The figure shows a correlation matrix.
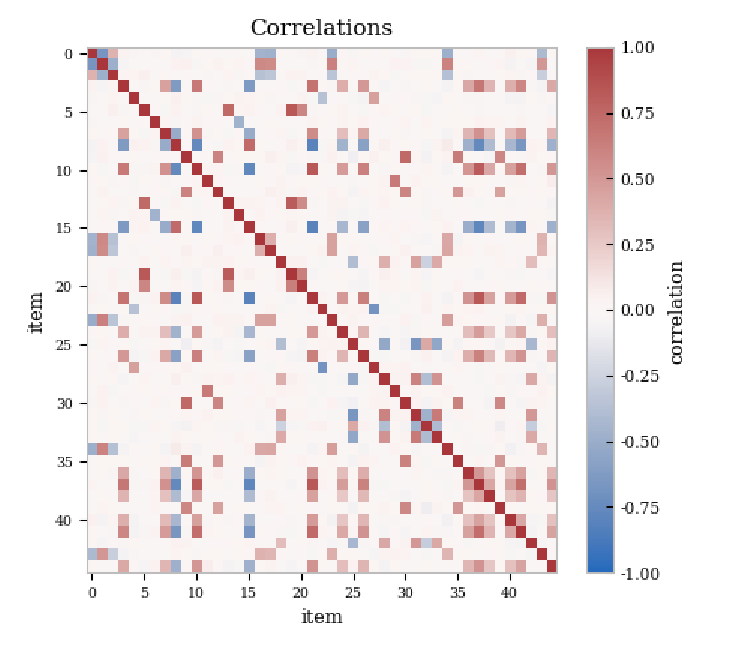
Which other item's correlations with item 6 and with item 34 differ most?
1
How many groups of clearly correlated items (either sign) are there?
8
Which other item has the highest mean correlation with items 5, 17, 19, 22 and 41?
13
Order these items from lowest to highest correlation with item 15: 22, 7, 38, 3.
3, 7, 38, 22
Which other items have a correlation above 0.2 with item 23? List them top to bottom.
1, 16, 17, 34, 43
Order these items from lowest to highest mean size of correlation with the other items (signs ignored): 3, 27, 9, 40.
27, 9, 40, 3
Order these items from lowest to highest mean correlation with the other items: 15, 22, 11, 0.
15, 0, 22, 11
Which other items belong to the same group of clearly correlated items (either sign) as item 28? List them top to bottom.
18, 25, 31, 32, 33, 42
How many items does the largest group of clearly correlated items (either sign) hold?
14
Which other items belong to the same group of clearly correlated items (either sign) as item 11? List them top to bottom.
29
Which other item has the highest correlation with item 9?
30
